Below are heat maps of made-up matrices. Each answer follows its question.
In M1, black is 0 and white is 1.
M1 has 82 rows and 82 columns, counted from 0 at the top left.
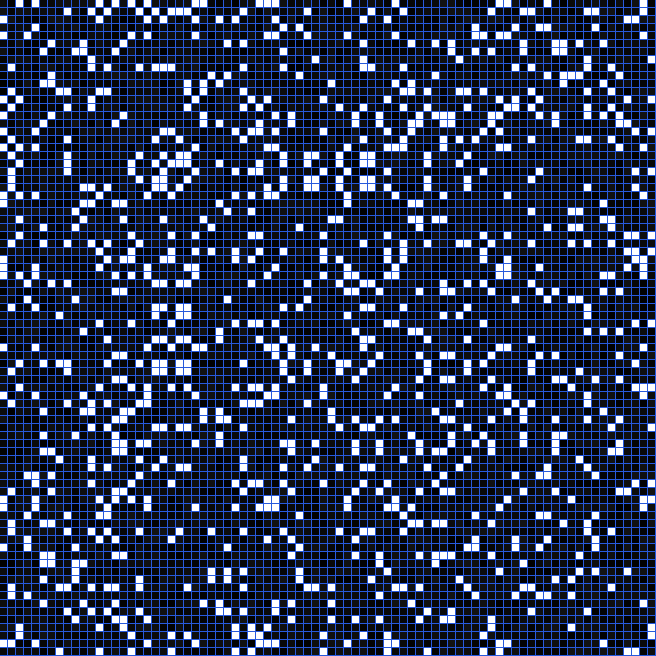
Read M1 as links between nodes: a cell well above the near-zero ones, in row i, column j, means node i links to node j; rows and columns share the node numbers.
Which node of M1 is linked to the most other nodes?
node 45
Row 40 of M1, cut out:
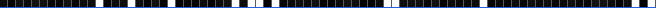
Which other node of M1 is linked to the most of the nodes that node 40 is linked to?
node 48
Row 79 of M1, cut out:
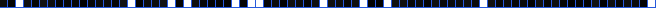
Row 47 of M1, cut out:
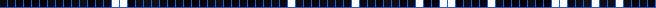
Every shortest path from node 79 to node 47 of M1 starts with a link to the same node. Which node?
node 32
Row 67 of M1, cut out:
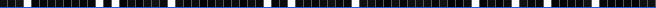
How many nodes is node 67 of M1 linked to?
11
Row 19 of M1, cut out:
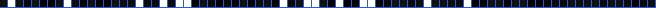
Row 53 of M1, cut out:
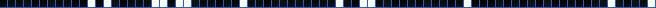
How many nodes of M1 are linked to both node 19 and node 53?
7
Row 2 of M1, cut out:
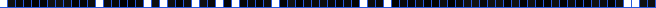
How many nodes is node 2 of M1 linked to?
12
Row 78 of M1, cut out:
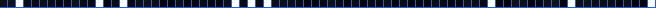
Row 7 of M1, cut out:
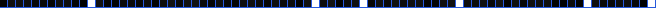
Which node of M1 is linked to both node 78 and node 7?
node 81
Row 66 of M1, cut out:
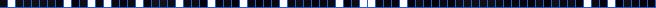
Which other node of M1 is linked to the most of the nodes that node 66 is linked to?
node 8
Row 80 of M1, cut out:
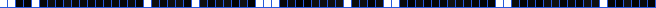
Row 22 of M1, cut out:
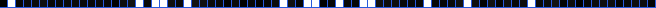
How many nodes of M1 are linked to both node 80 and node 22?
1
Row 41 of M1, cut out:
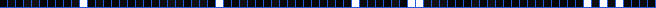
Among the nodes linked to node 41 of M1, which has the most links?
node 73
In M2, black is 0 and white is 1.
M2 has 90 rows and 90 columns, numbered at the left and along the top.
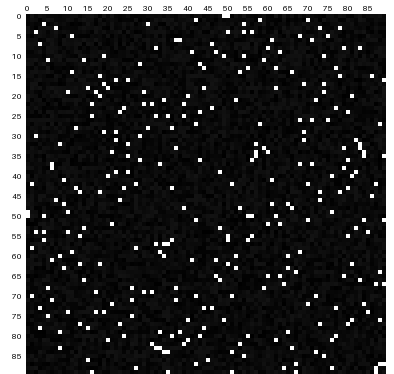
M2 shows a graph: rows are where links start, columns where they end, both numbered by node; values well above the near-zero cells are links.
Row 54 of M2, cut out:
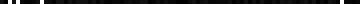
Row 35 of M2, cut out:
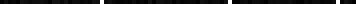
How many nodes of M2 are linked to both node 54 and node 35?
0
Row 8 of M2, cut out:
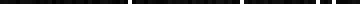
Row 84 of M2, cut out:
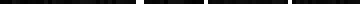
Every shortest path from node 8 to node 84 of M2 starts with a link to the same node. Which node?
node 60
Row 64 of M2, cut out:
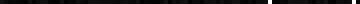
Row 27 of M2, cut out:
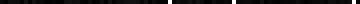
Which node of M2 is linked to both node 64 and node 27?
node 88
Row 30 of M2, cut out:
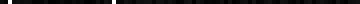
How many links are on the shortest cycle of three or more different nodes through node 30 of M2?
6
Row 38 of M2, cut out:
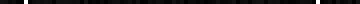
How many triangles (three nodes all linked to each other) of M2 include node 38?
0
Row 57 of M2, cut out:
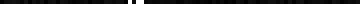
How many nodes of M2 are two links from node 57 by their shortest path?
7
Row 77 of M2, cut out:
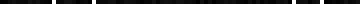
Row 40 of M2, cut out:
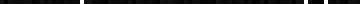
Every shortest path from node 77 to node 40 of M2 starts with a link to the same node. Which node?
node 13
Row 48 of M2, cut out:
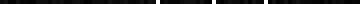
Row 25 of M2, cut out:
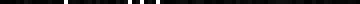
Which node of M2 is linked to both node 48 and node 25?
node 39
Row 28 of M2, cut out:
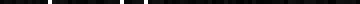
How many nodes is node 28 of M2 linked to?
3
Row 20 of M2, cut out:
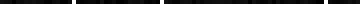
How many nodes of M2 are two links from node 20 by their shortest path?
4
